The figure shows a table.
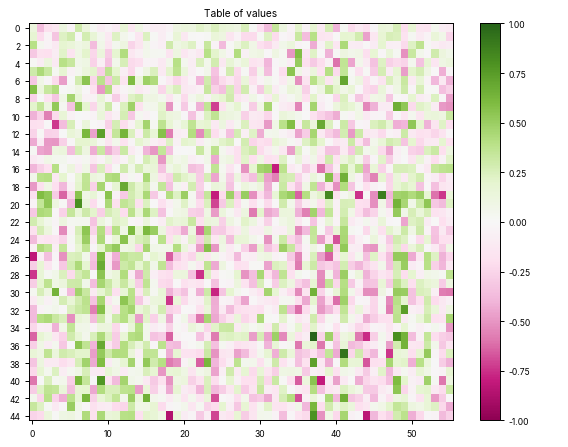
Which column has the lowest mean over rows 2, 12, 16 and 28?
22
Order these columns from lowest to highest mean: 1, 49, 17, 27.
27, 17, 1, 49
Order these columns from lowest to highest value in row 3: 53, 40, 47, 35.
40, 47, 53, 35
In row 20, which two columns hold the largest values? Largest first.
6, 48
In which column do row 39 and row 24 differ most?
17
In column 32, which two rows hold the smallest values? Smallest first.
16, 17
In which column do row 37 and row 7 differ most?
9
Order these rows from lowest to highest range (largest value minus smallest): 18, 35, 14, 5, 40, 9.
14, 5, 18, 9, 40, 35
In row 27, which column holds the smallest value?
35
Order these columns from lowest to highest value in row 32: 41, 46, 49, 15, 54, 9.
54, 46, 15, 41, 9, 49
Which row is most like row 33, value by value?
41
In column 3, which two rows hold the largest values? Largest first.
30, 9
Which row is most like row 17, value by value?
25
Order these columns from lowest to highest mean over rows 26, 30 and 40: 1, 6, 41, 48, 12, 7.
1, 41, 7, 12, 6, 48
